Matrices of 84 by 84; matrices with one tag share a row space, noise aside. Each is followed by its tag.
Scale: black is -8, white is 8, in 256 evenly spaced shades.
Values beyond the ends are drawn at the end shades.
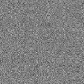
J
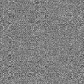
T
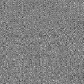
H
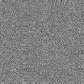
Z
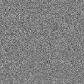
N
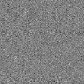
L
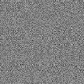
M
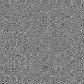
N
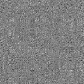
T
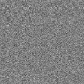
L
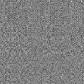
N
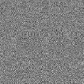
Z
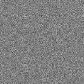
Z
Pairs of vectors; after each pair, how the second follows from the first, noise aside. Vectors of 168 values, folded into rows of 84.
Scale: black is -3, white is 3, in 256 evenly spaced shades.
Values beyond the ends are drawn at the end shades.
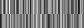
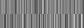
reversed, shrunk.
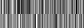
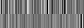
reversed, negated, partly zeroed.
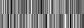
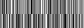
negated.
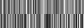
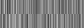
reversed, shrunk.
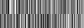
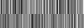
reversed, negated, partly zeroed.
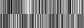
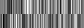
copied.
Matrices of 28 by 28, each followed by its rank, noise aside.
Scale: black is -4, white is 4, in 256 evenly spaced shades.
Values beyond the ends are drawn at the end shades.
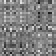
three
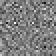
six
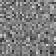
six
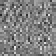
six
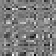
three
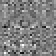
four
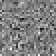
six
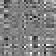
three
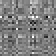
three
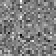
six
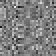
four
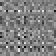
three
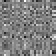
three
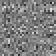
eight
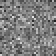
eight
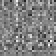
four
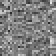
six
